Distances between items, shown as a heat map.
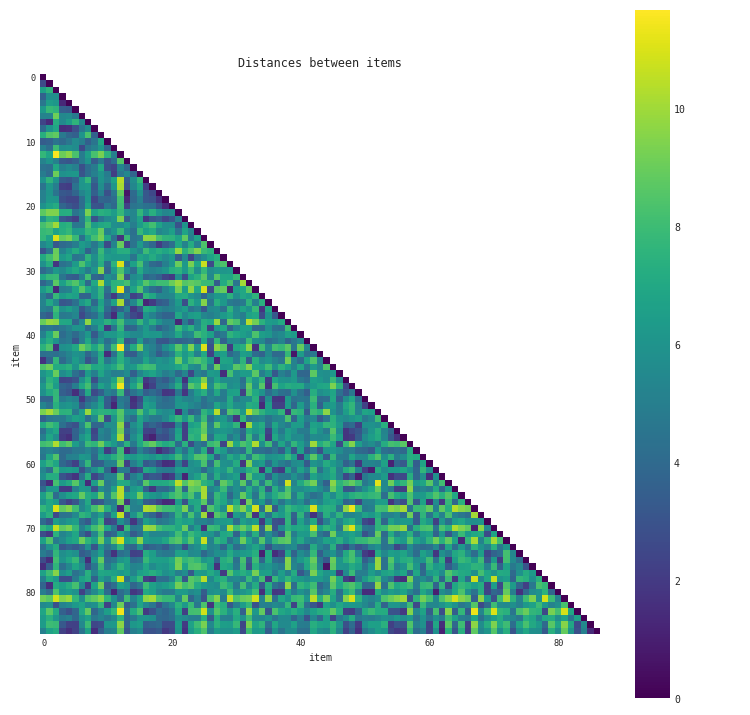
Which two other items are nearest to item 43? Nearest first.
39, 10
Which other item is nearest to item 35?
16
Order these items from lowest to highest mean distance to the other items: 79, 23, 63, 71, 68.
71, 68, 79, 23, 63
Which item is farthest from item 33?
12
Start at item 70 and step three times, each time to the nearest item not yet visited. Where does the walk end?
25
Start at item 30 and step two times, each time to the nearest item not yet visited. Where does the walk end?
10
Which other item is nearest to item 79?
1
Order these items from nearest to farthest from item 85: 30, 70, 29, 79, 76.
29, 76, 30, 79, 70
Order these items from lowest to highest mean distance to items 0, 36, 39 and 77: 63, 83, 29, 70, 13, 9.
13, 63, 70, 29, 9, 83
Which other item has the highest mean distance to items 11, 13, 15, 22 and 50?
72
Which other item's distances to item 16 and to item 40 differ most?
48
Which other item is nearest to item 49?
62
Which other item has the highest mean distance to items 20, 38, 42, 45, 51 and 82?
32
